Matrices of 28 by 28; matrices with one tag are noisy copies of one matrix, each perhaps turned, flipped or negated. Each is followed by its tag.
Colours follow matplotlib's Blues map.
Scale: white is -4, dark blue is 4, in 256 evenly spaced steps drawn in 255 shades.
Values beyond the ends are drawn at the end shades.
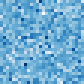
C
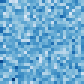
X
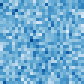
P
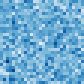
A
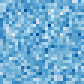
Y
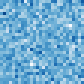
X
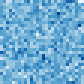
X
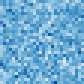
C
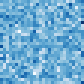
X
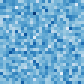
Y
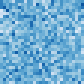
P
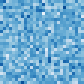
Y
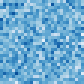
A
